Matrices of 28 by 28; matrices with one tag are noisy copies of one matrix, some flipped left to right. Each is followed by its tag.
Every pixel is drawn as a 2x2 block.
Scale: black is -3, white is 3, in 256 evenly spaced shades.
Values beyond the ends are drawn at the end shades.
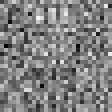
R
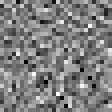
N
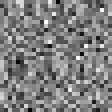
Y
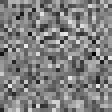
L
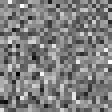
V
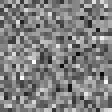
V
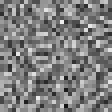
N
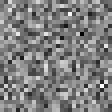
L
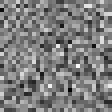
V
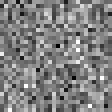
R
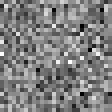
R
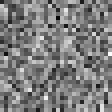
R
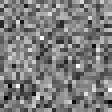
V
